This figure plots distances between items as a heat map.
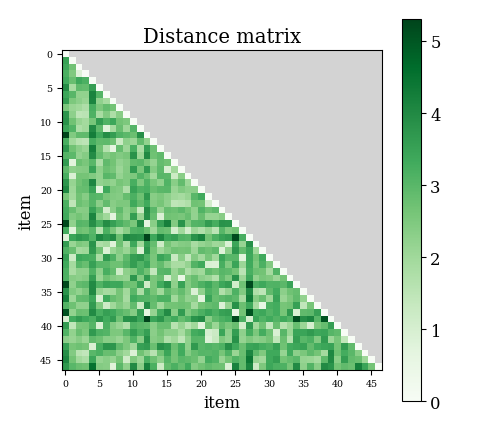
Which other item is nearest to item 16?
1
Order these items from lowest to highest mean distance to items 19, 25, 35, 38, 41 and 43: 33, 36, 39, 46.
36, 33, 46, 39
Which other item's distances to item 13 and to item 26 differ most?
30
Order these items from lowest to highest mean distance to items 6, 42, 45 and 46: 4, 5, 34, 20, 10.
5, 20, 10, 34, 4
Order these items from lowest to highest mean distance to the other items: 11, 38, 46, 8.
8, 11, 46, 38
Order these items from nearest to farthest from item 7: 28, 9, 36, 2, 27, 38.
28, 9, 2, 36, 38, 27
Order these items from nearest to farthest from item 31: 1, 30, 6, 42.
42, 1, 30, 6
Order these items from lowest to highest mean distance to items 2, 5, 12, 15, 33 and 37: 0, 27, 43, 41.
41, 43, 0, 27
